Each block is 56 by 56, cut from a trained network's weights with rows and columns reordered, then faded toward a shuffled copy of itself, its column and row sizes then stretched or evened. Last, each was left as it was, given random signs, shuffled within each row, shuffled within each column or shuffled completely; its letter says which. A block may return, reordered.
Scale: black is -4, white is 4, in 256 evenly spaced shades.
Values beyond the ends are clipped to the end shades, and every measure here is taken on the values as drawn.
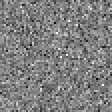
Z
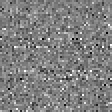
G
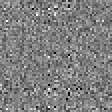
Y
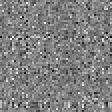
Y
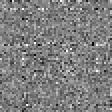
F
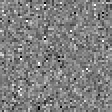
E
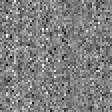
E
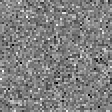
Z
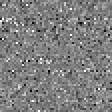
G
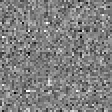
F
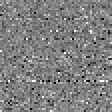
G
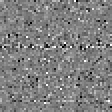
G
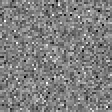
Z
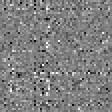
Y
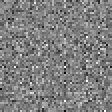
F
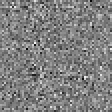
F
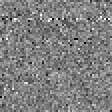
G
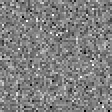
Z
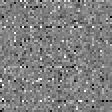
Y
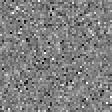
Z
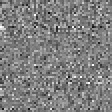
F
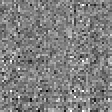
Y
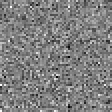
Y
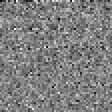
G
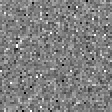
Z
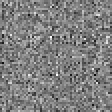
Y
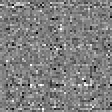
Y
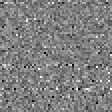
G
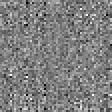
Y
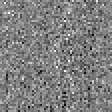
E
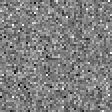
Z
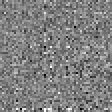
F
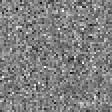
Z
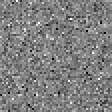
Z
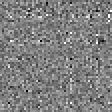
F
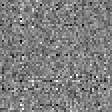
F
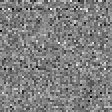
G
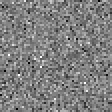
Z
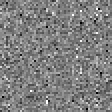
E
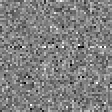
G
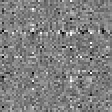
Y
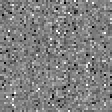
E
